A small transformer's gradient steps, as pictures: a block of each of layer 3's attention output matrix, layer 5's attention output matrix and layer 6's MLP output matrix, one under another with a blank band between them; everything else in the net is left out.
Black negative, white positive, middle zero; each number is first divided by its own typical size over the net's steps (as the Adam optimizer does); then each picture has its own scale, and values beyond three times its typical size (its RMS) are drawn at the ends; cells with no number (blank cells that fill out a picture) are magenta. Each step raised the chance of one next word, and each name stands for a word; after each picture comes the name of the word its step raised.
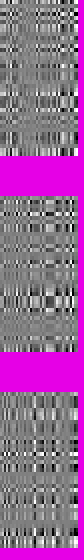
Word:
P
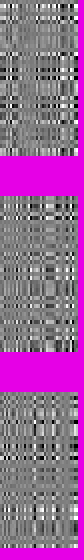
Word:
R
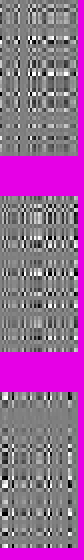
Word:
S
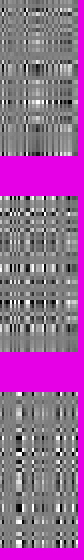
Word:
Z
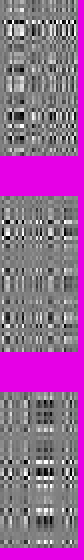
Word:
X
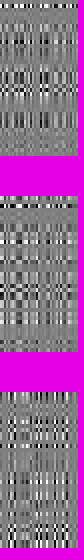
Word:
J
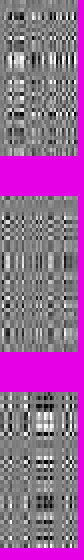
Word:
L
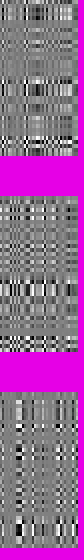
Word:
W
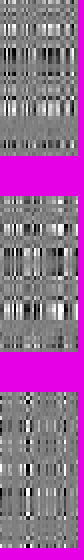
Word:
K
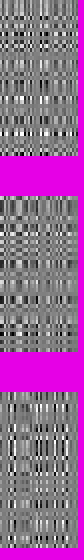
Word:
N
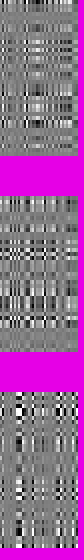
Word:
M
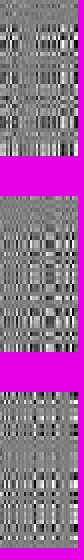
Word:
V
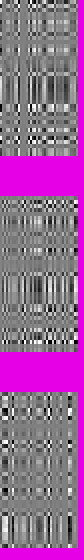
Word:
M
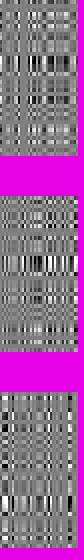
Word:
L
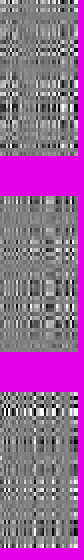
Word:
M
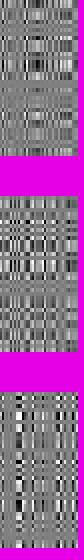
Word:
L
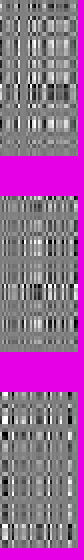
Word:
J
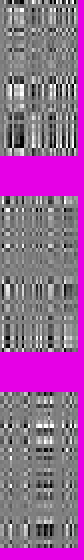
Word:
W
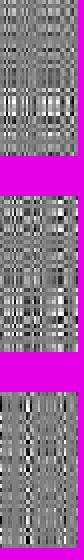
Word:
N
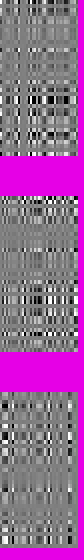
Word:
N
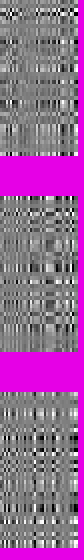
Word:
Z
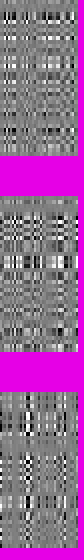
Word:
L
